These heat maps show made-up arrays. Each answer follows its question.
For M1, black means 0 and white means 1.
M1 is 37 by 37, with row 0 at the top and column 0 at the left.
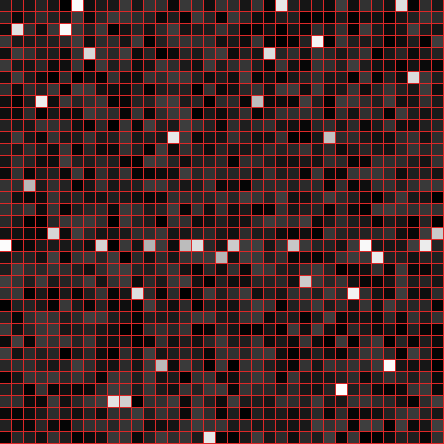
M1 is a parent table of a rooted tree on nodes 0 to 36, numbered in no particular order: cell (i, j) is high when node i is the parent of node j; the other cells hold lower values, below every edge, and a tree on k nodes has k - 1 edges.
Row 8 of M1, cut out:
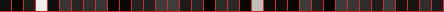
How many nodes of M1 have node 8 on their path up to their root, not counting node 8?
5
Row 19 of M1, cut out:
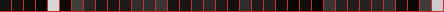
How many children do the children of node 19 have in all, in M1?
3
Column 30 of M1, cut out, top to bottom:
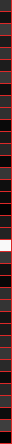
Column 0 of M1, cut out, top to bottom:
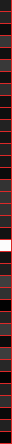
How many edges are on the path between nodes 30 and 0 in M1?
2
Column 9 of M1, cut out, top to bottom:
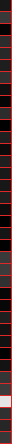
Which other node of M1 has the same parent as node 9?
10
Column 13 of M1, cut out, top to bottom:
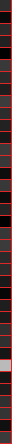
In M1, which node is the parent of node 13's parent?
20
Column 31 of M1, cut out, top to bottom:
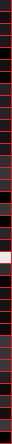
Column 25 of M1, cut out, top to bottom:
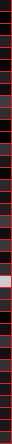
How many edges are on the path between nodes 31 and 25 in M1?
6
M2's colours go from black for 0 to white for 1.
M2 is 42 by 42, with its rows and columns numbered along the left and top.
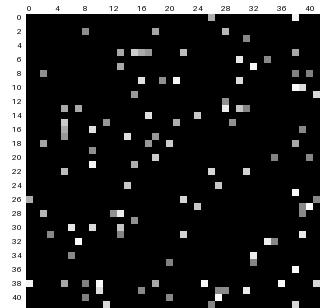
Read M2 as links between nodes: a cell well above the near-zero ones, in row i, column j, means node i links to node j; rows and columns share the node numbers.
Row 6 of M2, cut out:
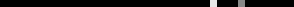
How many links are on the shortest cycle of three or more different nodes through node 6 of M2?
6
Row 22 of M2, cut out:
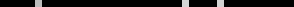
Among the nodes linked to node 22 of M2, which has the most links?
node 5
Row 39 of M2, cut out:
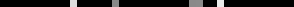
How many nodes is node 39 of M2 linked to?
5
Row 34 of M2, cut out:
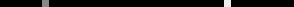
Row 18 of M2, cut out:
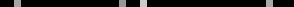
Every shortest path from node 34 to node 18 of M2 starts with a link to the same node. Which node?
node 32
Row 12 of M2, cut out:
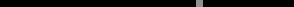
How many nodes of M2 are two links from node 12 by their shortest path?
3
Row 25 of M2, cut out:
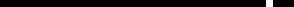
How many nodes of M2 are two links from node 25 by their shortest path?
7
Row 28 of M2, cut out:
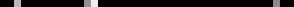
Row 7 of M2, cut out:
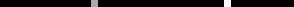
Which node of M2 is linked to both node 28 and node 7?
node 13
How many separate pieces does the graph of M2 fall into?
6
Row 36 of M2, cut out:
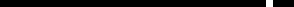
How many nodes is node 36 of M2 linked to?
1
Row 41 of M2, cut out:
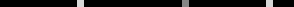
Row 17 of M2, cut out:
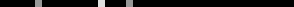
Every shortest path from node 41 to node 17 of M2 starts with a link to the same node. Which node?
node 38
